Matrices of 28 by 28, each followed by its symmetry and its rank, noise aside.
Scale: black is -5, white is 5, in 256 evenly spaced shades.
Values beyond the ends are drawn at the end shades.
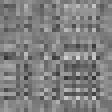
no symmetry, rank two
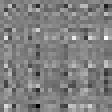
antisymmetric, rank two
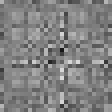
symmetric, rank three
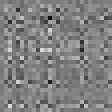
no symmetry, rank three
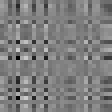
no symmetry, rank one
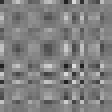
symmetric, rank one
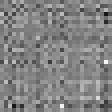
symmetric, rank three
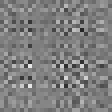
no symmetry, rank two
